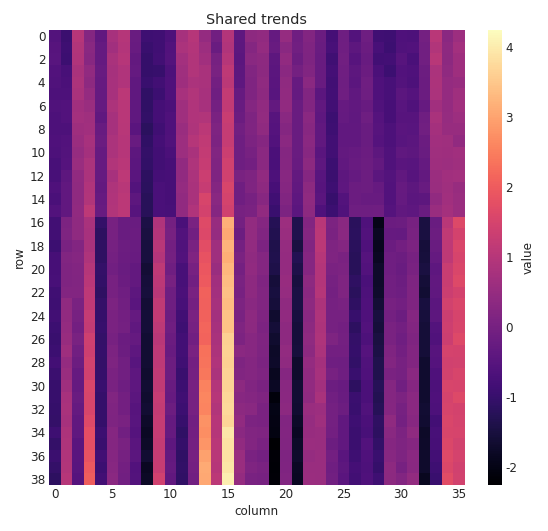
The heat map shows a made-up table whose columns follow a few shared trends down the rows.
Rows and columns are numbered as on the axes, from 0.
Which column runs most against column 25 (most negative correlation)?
28
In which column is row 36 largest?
15
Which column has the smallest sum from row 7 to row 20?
8
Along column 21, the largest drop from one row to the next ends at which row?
16
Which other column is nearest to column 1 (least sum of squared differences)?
31
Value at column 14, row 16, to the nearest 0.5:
0.5
